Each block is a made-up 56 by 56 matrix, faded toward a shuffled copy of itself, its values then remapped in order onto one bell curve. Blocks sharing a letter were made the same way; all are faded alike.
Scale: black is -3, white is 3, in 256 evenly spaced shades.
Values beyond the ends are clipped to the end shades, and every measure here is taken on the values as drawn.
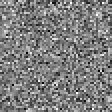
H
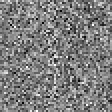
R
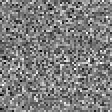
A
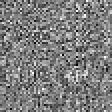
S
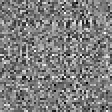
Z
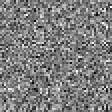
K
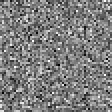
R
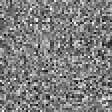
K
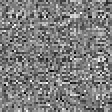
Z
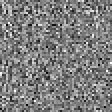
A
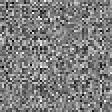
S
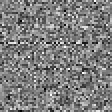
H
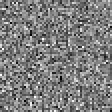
R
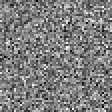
K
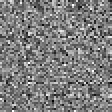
A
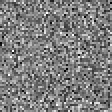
R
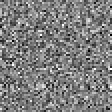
K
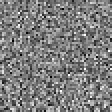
K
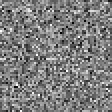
H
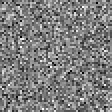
R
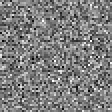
H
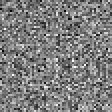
K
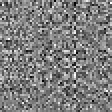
S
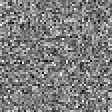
H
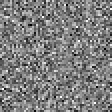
K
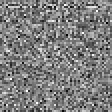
H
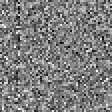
R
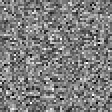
A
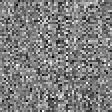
S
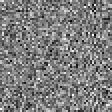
K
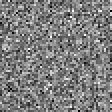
R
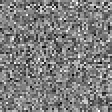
A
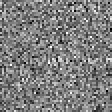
K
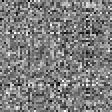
Z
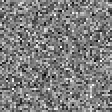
R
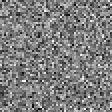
A
